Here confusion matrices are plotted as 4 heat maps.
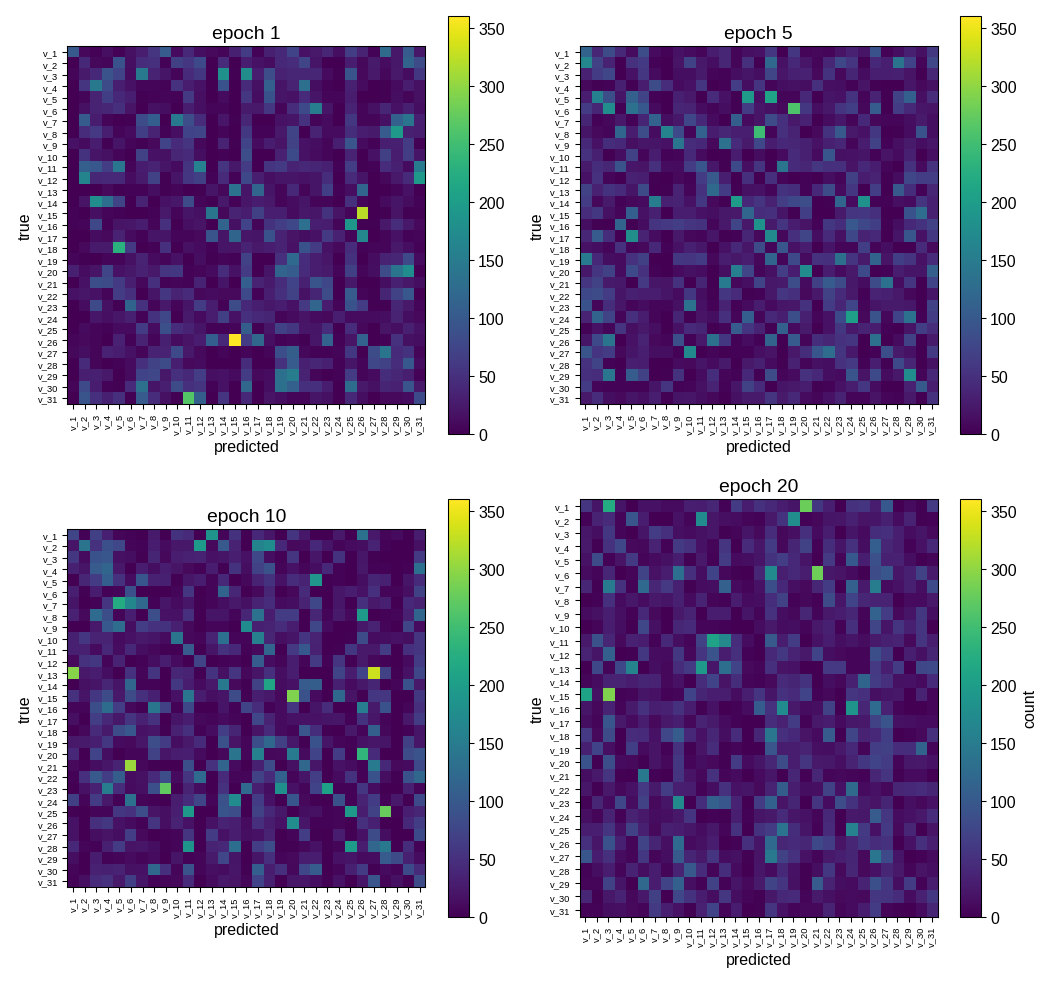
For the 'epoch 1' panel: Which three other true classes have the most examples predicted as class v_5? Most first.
v_18, v_11, v_2
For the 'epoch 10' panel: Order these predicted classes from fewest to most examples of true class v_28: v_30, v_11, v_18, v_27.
v_30, v_18, v_27, v_11
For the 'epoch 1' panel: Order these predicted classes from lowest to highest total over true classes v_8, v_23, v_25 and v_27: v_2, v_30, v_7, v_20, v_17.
v_17, v_2, v_30, v_7, v_20
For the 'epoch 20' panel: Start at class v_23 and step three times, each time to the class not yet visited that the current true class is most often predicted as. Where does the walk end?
v_17
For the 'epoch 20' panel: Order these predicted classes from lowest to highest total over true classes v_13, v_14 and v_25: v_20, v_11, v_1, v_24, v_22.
v_1, v_20, v_22, v_24, v_11
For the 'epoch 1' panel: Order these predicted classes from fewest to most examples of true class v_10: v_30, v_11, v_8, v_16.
v_8, v_11, v_30, v_16
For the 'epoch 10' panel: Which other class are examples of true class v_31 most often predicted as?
v_27
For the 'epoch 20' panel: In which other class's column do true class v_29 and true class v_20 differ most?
v_6
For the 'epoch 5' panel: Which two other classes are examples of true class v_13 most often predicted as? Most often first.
v_12, v_28
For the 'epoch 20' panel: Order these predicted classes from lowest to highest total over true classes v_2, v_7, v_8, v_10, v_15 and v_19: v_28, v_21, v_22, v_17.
v_21, v_28, v_22, v_17
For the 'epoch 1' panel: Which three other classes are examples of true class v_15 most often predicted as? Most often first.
v_26, v_13, v_17
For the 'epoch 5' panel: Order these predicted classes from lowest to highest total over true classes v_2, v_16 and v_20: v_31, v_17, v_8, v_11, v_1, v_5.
v_8, v_11, v_5, v_17, v_1, v_31
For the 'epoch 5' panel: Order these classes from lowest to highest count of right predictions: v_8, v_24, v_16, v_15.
v_15, v_8, v_16, v_24
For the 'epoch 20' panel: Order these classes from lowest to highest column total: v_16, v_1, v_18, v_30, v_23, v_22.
v_23, v_16, v_30, v_1, v_22, v_18
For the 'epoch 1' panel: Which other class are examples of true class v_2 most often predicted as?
v_30
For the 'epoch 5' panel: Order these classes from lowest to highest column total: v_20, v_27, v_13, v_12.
v_27, v_12, v_13, v_20
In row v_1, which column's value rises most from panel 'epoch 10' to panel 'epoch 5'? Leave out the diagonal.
v_6
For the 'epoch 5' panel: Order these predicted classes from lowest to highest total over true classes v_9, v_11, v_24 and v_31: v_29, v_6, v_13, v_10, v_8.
v_8, v_6, v_10, v_13, v_29
